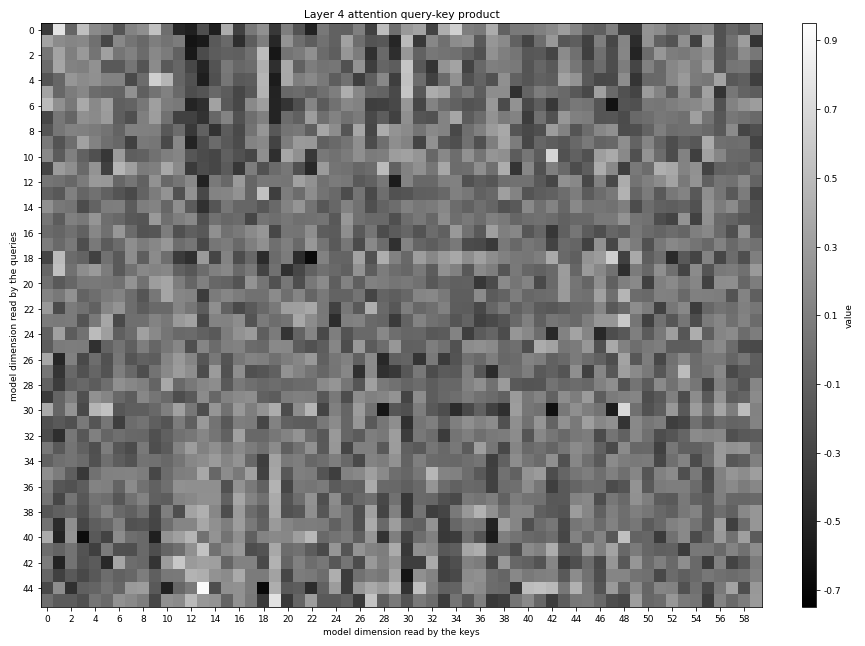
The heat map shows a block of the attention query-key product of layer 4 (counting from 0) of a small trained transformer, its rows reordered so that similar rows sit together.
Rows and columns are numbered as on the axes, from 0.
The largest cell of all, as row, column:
44, 13
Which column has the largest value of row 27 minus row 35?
53
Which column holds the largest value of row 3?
30
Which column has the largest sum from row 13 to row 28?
10
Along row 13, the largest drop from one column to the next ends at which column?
19
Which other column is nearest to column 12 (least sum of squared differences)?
16
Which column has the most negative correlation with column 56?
37
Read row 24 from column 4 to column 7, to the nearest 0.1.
0.5 0.3 -0.1 0
